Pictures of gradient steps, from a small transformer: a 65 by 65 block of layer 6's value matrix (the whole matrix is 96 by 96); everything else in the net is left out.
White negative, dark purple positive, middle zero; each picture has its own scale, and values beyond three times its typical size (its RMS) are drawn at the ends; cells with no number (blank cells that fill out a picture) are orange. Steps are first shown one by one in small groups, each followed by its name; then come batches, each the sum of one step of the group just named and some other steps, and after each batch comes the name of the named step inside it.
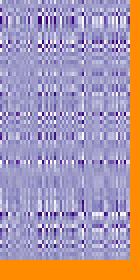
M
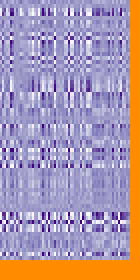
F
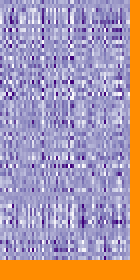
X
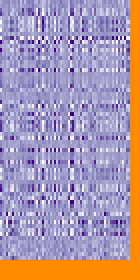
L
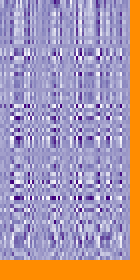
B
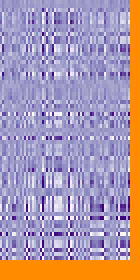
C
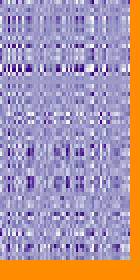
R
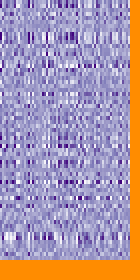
B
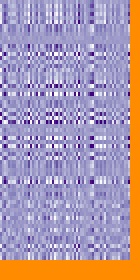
R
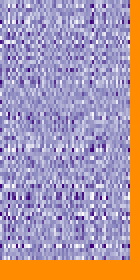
L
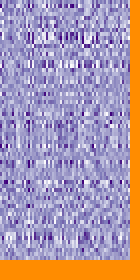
L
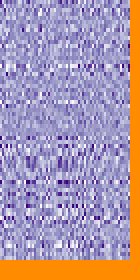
C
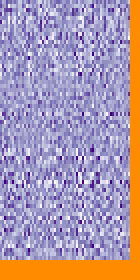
B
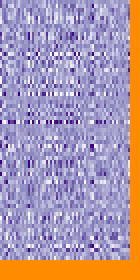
L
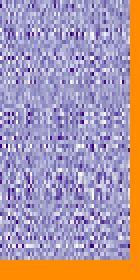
B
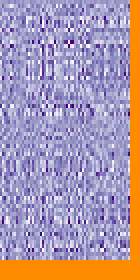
C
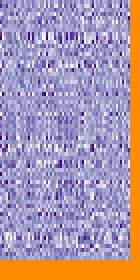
M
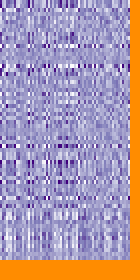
L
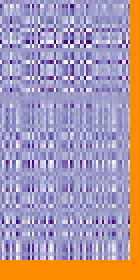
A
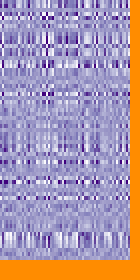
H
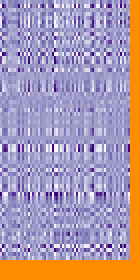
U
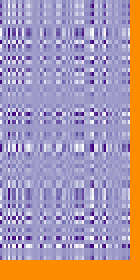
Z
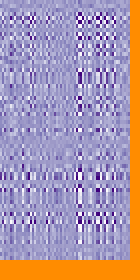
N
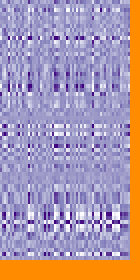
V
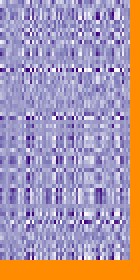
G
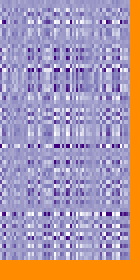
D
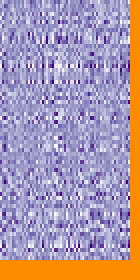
H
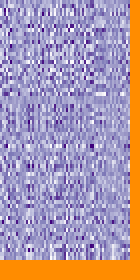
A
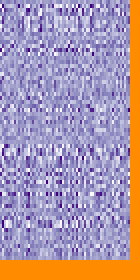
U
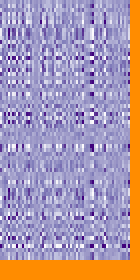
Z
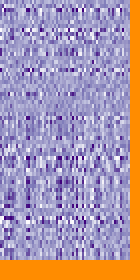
G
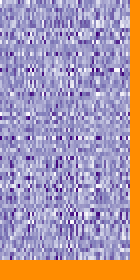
G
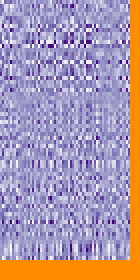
A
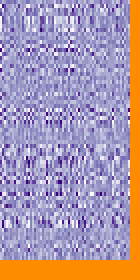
U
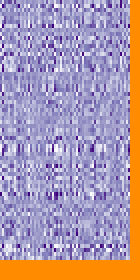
U
